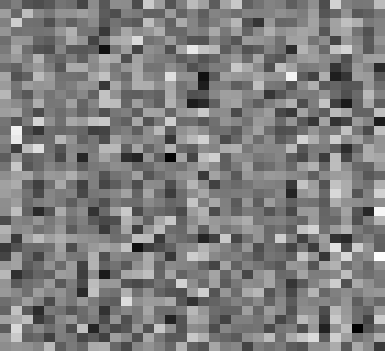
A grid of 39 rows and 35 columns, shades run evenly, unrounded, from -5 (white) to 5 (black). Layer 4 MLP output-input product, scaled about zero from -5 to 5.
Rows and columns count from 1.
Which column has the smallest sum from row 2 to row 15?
16
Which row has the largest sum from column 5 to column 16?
18
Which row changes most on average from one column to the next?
37
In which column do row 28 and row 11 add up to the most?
13
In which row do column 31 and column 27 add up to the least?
38
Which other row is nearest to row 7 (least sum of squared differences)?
11
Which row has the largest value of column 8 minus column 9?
33
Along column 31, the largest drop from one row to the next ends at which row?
28
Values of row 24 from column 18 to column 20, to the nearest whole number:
-1 -2 2
